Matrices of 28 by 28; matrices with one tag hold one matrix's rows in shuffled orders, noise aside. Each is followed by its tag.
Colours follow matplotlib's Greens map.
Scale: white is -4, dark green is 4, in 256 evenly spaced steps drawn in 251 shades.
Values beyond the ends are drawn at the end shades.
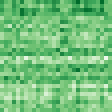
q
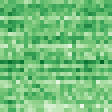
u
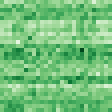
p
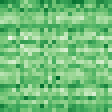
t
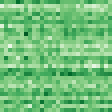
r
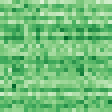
p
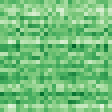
t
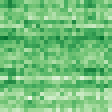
u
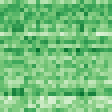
p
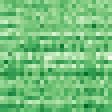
u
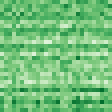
q
